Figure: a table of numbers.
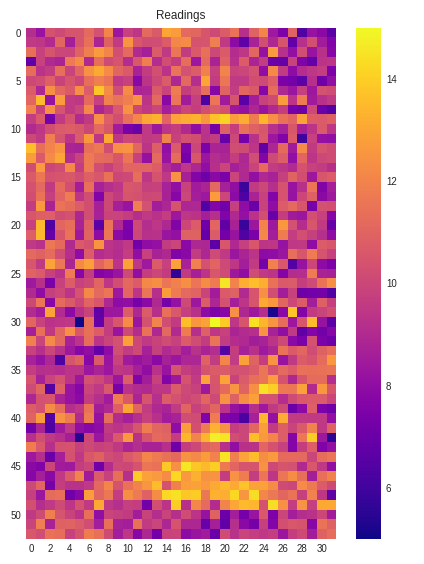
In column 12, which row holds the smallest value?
49
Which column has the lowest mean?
31
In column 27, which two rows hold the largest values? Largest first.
29, 46
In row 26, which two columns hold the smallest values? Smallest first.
2, 0
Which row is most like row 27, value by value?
0
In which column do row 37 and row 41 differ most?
25
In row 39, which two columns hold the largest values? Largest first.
10, 2
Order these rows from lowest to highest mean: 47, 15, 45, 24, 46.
15, 24, 45, 46, 47
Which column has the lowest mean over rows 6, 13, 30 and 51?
27
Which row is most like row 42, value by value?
30
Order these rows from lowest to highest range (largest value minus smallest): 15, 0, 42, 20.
15, 0, 20, 42
